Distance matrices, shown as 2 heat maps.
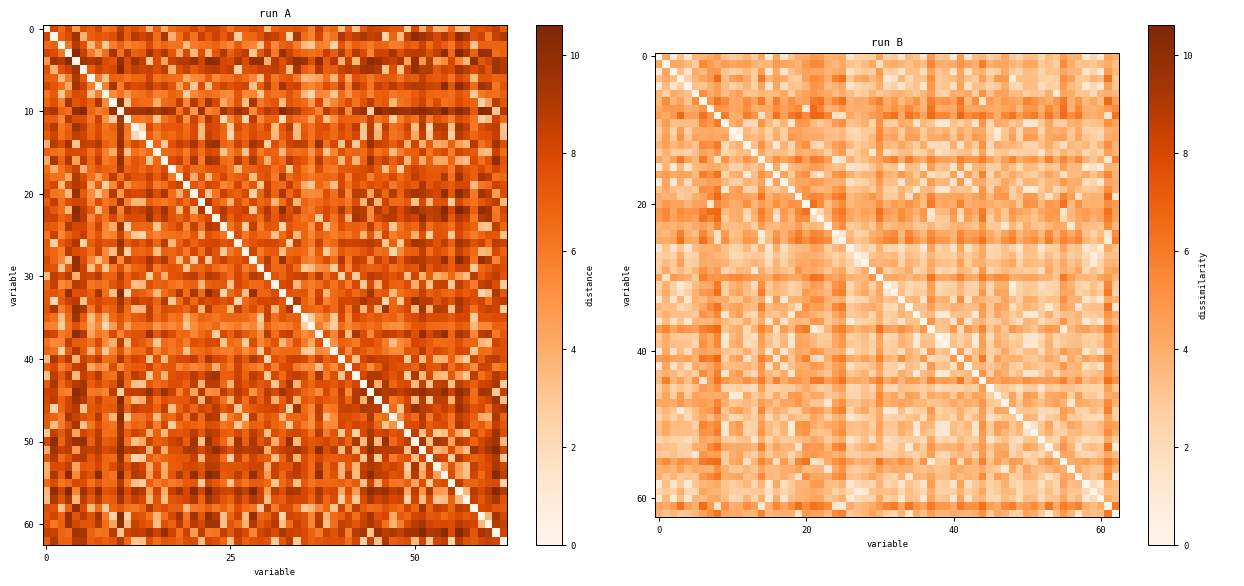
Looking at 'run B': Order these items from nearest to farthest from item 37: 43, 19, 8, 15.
43, 15, 19, 8
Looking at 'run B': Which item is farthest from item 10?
30
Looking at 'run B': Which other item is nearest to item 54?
5
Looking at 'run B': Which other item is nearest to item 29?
13
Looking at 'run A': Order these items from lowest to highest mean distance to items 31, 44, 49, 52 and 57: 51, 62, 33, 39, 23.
62, 51, 39, 23, 33
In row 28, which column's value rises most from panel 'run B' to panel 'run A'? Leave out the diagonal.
59
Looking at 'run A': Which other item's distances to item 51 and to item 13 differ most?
12
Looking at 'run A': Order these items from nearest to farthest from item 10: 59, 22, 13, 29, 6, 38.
22, 6, 29, 38, 13, 59
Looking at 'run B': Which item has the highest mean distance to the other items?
8
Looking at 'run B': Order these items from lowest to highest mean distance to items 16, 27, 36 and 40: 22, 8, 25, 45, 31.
45, 31, 22, 25, 8
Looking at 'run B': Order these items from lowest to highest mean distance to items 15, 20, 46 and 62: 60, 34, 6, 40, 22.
60, 40, 34, 6, 22
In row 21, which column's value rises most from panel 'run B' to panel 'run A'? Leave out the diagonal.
22
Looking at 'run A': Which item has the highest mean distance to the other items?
10
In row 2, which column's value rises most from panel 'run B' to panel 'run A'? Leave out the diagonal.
4
